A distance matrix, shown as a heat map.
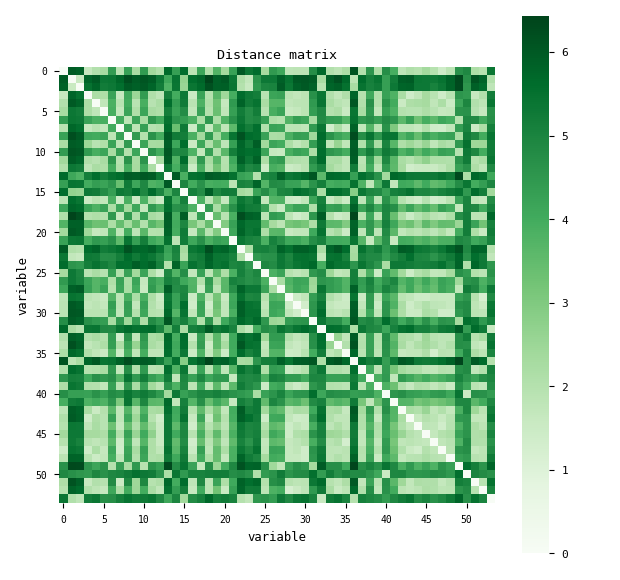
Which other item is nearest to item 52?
28
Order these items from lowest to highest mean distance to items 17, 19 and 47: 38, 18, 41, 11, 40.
18, 11, 41, 38, 40
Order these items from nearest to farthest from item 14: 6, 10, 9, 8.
9, 6, 10, 8
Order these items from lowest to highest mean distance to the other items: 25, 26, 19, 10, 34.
25, 34, 19, 26, 10
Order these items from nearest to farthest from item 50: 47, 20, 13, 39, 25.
13, 39, 25, 47, 20
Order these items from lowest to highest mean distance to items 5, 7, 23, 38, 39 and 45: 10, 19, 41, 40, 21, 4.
4, 41, 21, 19, 40, 10
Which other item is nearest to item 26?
10
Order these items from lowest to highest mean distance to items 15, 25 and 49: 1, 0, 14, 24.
0, 14, 1, 24
